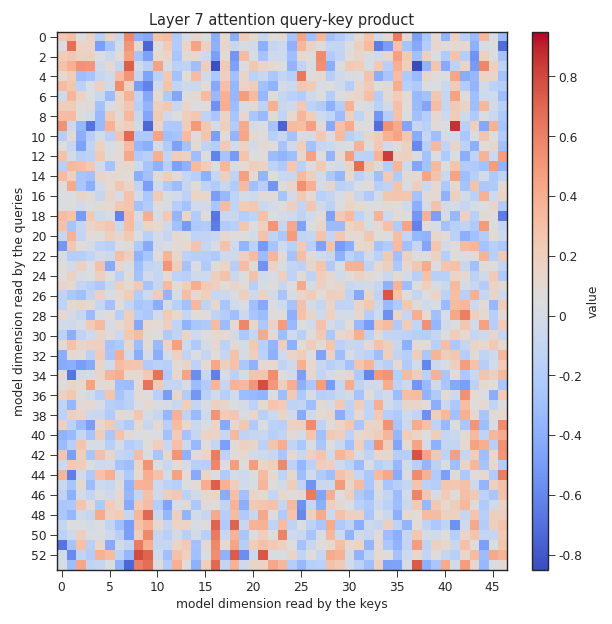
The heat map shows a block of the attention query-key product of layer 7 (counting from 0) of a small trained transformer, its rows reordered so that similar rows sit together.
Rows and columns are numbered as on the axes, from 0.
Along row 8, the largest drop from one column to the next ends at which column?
33
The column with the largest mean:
41
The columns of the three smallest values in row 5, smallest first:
9, 8, 16
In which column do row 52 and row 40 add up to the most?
18
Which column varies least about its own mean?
15
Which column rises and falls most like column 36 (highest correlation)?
44
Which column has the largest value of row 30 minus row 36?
21
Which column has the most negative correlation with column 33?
14
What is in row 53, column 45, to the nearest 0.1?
0
